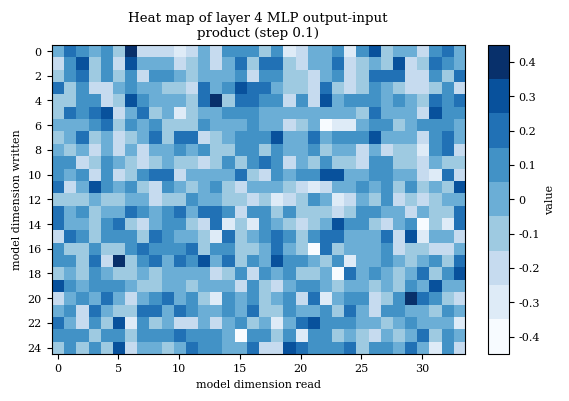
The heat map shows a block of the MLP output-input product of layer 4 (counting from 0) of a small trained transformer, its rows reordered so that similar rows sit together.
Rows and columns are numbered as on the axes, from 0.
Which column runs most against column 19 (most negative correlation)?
6
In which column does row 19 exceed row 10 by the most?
31
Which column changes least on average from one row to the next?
25
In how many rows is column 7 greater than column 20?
12
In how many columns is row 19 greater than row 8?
16
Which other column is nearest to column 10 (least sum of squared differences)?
11
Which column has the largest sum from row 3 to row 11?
26
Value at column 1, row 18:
0
